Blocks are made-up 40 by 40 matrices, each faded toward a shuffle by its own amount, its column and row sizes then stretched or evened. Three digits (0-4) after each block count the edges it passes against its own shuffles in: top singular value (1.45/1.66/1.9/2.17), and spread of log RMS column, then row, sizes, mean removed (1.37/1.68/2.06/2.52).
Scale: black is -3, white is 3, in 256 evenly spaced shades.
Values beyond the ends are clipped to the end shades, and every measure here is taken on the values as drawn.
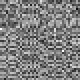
4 0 1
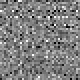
3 1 2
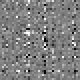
0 4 2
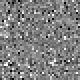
0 2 1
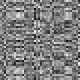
4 4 0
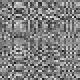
4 1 4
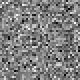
2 0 0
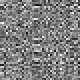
3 1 3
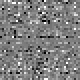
0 2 4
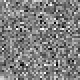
1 1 1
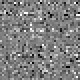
0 1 3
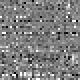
2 2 4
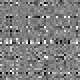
3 3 4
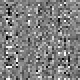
2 4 1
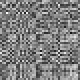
4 0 2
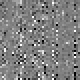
2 4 1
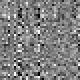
4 4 2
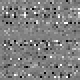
0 0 4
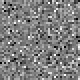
0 1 0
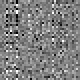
3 4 0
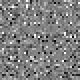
0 0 2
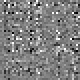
1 3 3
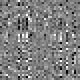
4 4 0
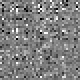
2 2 3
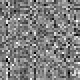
3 3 0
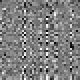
4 4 0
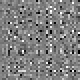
3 4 3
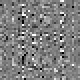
3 4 1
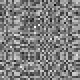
4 1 1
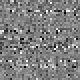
0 0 4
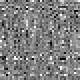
3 2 3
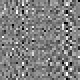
3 4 0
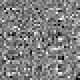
2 0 2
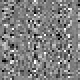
3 4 1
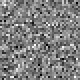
1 0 2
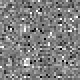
2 1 1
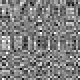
4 2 2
